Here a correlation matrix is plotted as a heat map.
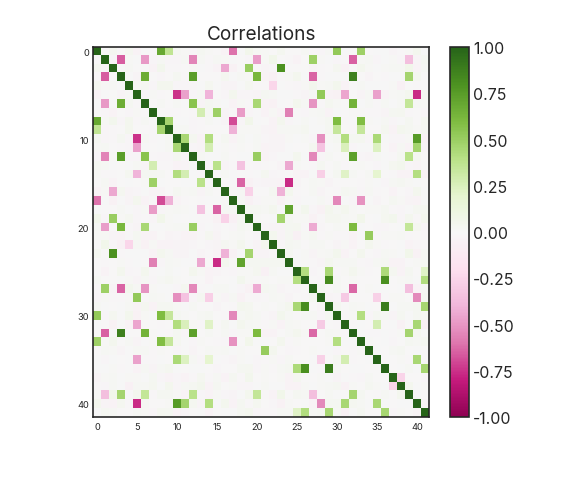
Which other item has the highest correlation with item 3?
32
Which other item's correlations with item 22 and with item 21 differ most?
34
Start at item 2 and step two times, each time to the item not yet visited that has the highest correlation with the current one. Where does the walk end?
19
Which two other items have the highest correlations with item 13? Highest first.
15, 7
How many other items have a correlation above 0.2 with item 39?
5
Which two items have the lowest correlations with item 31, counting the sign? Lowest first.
5, 28
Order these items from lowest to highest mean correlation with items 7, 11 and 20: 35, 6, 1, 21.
1, 21, 35, 6
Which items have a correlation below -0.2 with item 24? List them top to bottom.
7, 13, 15
